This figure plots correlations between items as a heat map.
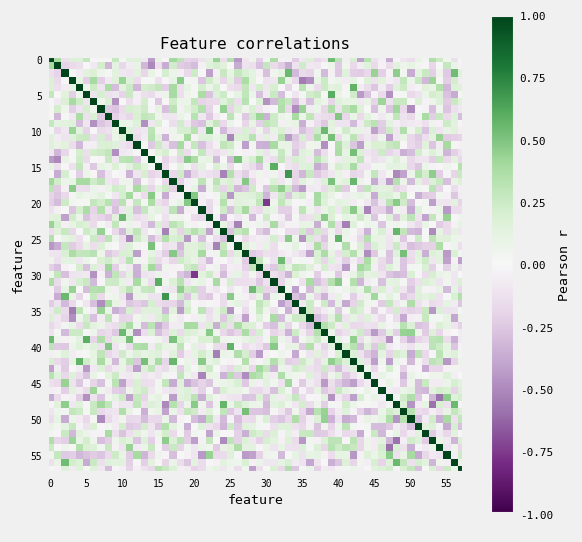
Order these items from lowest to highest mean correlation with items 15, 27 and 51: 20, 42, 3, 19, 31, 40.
19, 20, 40, 31, 3, 42
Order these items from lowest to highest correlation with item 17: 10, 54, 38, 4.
10, 38, 54, 4
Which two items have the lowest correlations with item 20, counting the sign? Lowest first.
30, 53
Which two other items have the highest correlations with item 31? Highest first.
15, 40
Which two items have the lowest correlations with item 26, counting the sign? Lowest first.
23, 0
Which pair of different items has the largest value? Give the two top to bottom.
16, 33
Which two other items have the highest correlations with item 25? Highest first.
40, 33
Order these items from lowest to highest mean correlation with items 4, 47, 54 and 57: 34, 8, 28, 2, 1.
28, 1, 34, 2, 8
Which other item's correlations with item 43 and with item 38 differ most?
49
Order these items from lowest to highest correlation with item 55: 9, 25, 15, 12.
15, 25, 9, 12
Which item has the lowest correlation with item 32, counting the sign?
34
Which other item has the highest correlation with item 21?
42
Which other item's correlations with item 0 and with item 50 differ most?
39
